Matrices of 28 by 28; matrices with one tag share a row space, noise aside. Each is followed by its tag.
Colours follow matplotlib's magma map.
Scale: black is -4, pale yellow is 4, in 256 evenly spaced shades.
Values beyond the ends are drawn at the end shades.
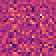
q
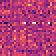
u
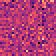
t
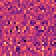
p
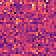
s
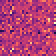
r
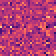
r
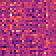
s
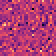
q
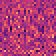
p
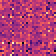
r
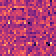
u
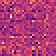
s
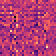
s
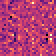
q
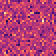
p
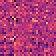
s
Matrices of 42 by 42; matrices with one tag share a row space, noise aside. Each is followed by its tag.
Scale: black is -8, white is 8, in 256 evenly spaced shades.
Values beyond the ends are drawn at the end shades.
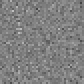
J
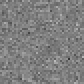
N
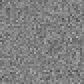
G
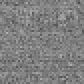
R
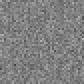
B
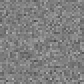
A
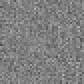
G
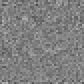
N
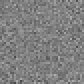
G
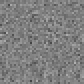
A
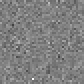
J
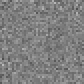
N
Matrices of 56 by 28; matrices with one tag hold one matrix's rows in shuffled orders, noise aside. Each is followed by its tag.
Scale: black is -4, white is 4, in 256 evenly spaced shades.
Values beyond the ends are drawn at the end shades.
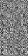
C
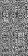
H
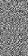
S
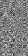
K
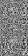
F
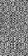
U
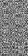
H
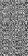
H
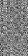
C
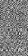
S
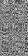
H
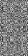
C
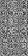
F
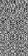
U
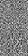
S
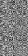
K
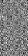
C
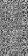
F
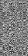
K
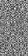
U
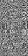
F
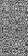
H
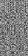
U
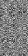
K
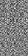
U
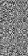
K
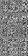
F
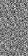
U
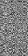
K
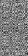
H
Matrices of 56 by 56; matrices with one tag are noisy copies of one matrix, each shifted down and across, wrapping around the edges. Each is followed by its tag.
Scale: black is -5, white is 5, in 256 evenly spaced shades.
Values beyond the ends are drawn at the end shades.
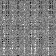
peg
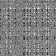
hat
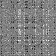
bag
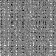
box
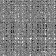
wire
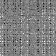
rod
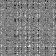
hat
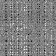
rod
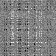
bag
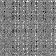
hat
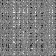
box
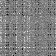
bag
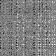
rod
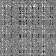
hat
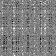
peg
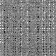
rod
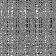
peg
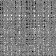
wire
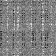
peg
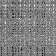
wire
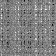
box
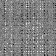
rod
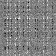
hat
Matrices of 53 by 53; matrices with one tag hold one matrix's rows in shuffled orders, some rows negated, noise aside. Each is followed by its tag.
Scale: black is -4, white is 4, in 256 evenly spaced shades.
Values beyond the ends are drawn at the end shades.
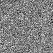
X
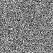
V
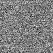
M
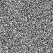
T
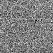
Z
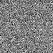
Z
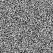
T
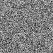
X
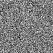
V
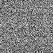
Z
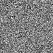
T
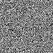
V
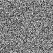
V
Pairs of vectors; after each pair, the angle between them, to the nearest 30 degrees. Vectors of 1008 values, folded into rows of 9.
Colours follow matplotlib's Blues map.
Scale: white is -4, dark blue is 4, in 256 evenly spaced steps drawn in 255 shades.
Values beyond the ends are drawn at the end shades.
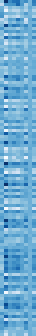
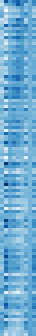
30 degrees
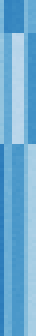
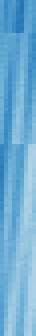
60 degrees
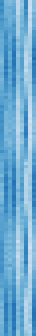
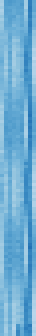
150 degrees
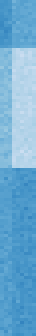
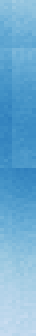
120 degrees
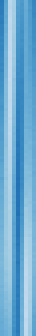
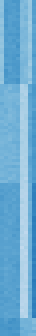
90 degrees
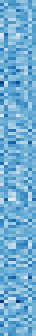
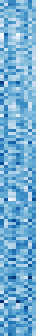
30 degrees
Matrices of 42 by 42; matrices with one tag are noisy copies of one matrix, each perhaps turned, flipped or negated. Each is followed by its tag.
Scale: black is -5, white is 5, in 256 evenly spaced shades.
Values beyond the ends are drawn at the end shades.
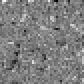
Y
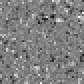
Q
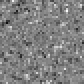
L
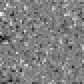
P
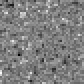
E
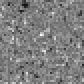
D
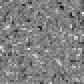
L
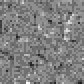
Y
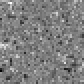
P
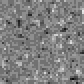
E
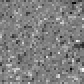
P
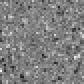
L
